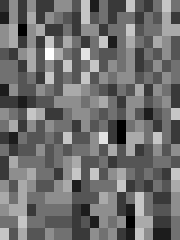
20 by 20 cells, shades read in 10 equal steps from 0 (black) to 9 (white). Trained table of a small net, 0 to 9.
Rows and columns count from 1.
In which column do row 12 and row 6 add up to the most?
8
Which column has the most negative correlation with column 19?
3
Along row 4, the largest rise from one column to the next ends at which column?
6
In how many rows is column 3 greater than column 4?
6
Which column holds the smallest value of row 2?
1
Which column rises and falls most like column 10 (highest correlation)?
19
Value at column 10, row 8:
5
